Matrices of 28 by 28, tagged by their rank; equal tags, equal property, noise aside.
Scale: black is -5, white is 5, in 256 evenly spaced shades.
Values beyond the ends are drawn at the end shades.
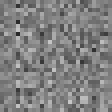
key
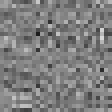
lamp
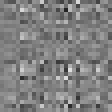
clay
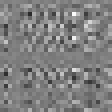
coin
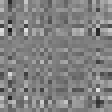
clay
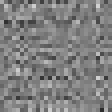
lamp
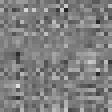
lamp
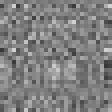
lamp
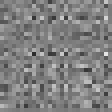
coin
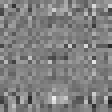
coin
